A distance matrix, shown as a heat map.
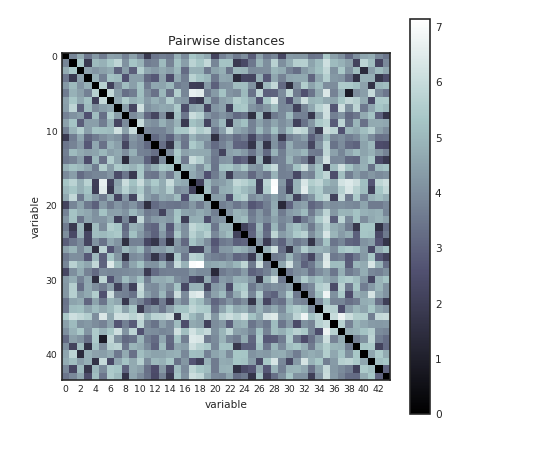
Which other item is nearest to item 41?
4
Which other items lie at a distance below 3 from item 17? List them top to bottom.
4, 6, 18, 26, 30, 41
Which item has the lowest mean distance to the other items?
25
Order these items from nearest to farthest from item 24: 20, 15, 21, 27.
27, 20, 21, 15
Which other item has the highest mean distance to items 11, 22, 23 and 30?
35
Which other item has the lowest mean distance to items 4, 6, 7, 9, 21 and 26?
30
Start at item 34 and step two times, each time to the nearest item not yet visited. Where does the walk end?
37
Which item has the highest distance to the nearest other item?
28
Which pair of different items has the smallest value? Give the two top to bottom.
5, 38
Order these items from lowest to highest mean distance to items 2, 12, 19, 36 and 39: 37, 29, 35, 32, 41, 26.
29, 32, 26, 41, 37, 35
